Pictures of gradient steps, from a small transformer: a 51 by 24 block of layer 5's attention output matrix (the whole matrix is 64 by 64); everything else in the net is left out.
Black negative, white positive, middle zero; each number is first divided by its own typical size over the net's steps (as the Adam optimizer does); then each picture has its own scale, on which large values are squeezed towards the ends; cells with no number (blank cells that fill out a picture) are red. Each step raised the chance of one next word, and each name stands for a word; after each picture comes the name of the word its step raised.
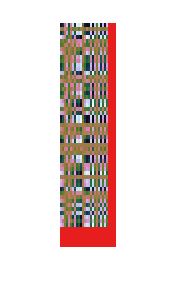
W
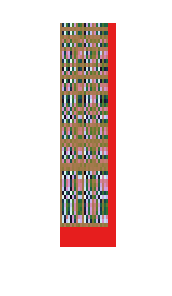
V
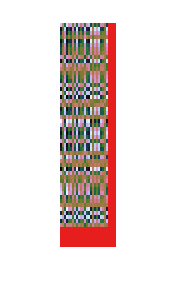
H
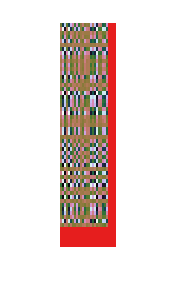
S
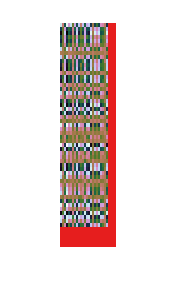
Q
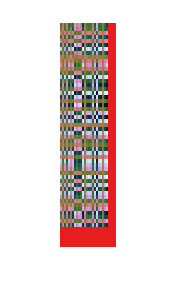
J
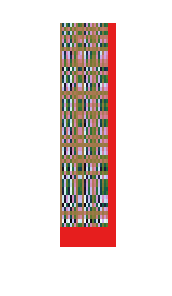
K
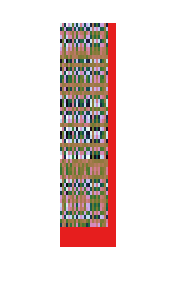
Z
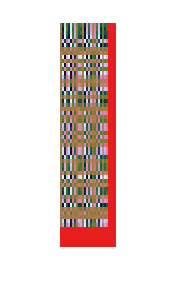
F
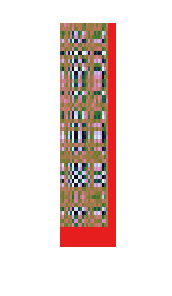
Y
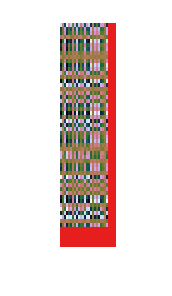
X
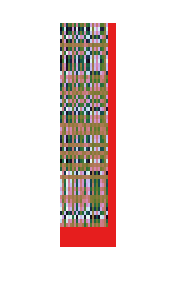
W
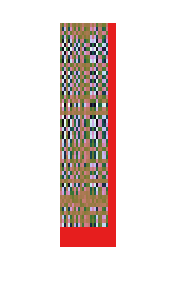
J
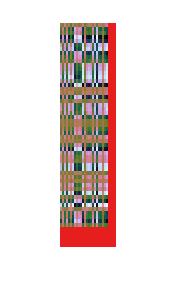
K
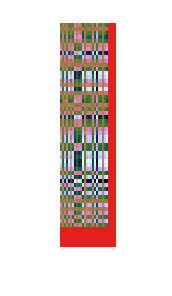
Y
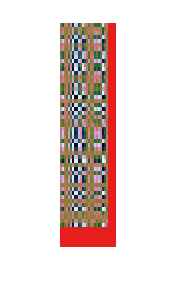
H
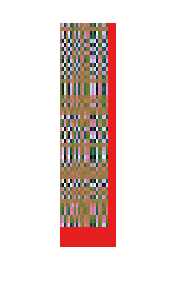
Z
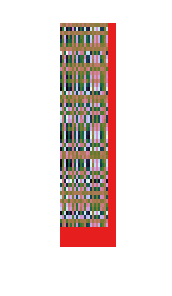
Y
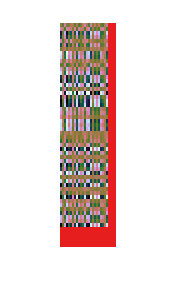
S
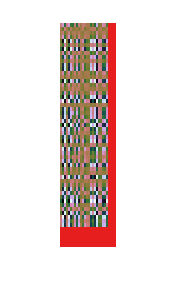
X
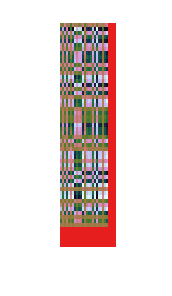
S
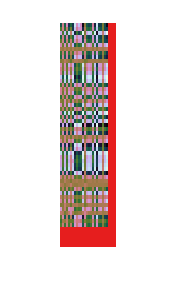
Q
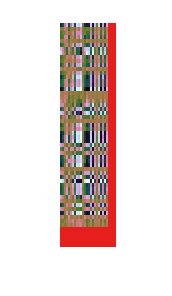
Y
